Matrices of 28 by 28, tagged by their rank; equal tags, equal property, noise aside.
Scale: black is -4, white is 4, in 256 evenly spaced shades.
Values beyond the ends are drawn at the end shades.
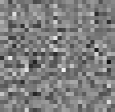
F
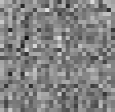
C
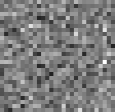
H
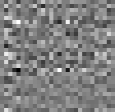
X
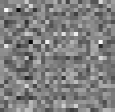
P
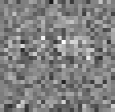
H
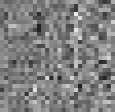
F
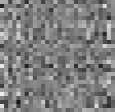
P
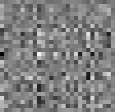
X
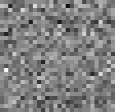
H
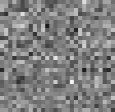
F
